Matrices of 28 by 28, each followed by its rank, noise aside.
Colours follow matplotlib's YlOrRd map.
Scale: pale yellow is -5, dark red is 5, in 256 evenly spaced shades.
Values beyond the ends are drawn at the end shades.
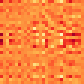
two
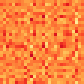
four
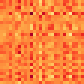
two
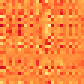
three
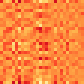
two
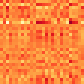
two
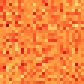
six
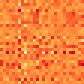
four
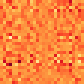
three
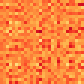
four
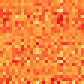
four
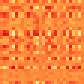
two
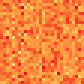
eight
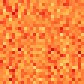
six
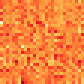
six
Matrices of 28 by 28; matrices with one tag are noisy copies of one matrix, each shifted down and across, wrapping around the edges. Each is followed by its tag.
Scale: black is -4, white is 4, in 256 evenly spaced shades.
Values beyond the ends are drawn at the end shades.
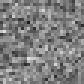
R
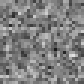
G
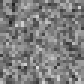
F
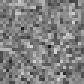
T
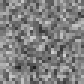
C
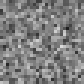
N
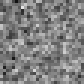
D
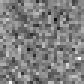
C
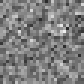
D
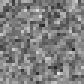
D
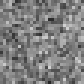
R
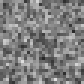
R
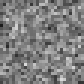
N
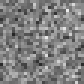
C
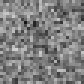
R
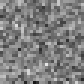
R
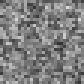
F
